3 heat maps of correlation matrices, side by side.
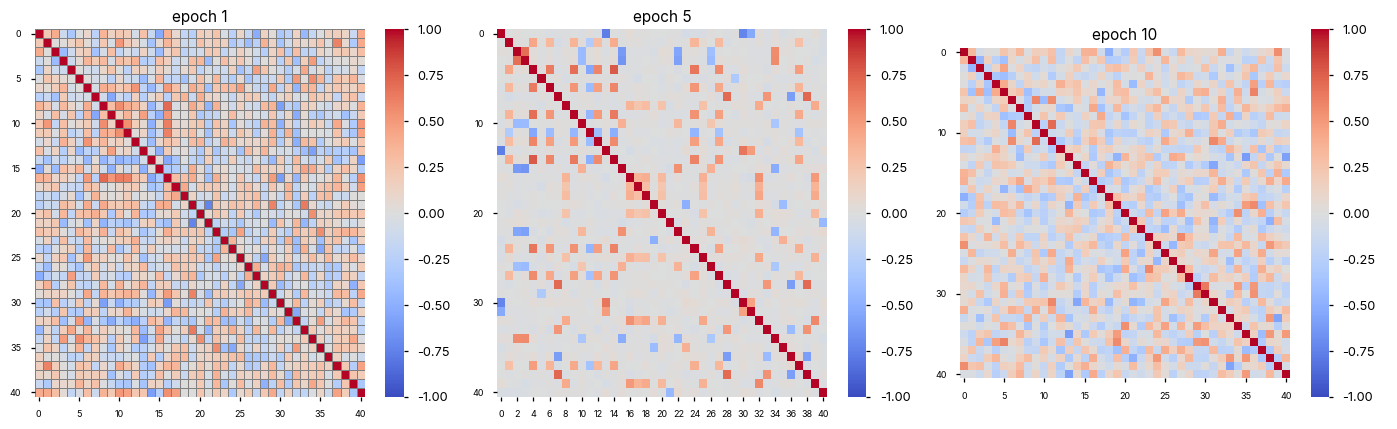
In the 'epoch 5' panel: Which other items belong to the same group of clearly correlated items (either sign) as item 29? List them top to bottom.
5
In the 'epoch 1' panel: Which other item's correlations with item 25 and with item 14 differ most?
6
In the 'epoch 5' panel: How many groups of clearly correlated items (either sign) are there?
8
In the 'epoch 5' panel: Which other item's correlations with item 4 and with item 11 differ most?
14
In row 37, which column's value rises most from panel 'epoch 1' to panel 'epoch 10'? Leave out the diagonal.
27
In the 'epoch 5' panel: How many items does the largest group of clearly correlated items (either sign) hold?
10
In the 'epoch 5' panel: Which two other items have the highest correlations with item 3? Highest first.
2, 34
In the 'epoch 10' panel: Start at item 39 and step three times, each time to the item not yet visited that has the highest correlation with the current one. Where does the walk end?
38
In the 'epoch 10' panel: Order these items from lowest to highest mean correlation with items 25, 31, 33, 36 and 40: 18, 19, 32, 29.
18, 32, 29, 19
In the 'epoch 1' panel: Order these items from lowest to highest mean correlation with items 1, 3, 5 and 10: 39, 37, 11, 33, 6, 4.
39, 4, 33, 6, 11, 37
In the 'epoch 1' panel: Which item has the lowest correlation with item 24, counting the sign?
35
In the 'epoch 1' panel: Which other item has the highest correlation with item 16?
8
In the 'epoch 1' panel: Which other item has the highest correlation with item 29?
19
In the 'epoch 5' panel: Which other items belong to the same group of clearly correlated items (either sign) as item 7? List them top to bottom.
28, 33, 36, 38
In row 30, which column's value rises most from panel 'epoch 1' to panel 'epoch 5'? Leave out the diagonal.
13
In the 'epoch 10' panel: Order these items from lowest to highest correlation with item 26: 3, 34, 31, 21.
21, 34, 3, 31
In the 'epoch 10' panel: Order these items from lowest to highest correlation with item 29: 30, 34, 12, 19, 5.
19, 12, 5, 34, 30
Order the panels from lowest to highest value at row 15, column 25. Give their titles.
epoch 1, epoch 5, epoch 10
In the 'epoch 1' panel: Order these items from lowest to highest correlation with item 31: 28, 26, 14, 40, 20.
28, 14, 20, 40, 26
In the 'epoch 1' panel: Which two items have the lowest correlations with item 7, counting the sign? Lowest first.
9, 2
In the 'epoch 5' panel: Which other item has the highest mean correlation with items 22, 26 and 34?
15
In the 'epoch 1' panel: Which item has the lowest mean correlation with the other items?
14
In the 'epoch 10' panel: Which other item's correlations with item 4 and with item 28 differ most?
36
